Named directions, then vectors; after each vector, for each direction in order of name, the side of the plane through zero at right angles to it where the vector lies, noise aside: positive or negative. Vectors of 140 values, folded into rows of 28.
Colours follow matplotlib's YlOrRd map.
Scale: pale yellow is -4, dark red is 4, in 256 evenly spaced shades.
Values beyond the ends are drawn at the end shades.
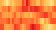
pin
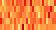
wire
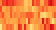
negative, negative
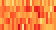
positive, negative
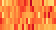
positive, positive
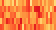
positive, negative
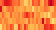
negative, negative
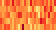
negative, positive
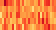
negative, negative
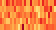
negative, positive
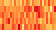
positive, negative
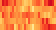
negative, negative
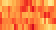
positive, positive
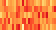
positive, negative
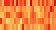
negative, positive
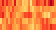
negative, negative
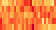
positive, positive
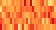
positive, positive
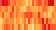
negative, negative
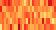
negative, negative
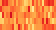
negative, negative
